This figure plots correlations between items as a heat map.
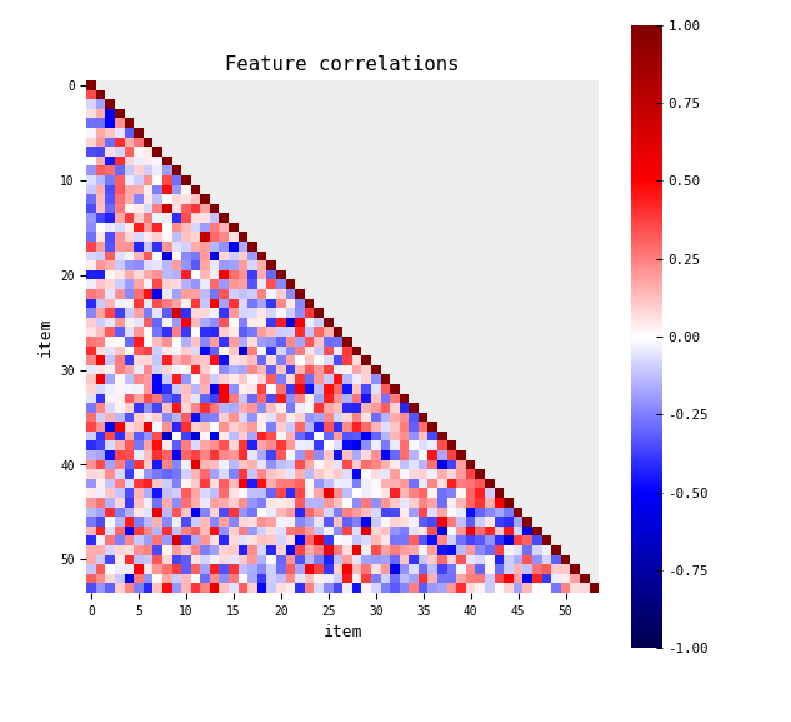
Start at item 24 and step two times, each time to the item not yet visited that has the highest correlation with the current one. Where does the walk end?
48
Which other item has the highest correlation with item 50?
4
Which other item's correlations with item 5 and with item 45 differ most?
40
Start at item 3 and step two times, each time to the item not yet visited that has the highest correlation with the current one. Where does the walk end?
6
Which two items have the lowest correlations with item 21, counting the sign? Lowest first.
25, 49
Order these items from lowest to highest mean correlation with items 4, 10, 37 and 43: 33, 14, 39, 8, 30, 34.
8, 30, 34, 39, 33, 14
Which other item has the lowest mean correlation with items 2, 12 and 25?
50
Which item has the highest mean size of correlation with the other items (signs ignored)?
37
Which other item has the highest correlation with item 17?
0
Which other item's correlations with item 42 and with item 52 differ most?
18
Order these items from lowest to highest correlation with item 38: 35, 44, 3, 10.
35, 44, 3, 10
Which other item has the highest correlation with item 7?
45
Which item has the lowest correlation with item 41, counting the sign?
28
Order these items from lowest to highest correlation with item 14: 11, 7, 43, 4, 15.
7, 11, 15, 43, 4
